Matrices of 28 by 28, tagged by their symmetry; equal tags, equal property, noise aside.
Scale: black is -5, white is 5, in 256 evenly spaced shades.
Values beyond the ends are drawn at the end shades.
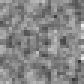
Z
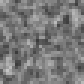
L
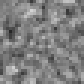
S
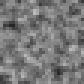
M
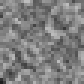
M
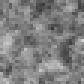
S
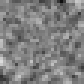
S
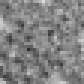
M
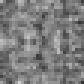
Z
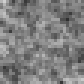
M
